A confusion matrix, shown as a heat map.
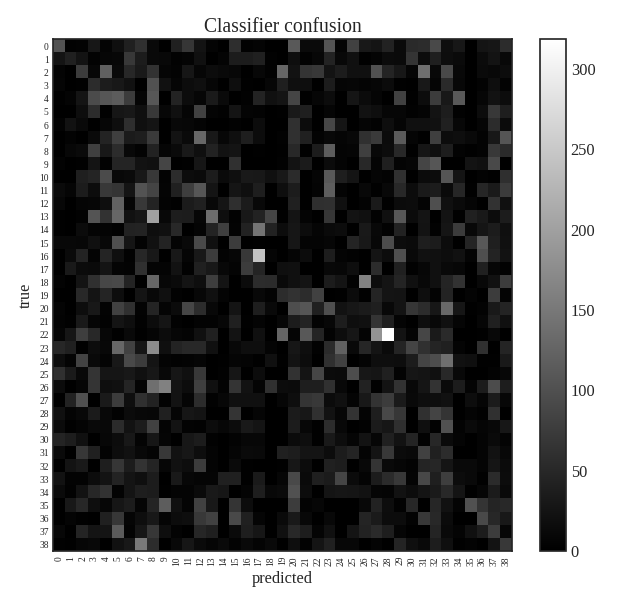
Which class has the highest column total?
8
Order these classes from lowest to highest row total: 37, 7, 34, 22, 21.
21, 34, 37, 7, 22
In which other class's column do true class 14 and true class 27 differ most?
17
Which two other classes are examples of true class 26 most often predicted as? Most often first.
9, 8
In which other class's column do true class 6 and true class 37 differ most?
5
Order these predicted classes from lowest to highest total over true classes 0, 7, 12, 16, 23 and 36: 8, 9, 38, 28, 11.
9, 28, 11, 38, 8
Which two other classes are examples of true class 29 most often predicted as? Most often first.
33, 8
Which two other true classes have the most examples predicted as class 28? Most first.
22, 15
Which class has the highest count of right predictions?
13
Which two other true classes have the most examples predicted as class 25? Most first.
0, 28
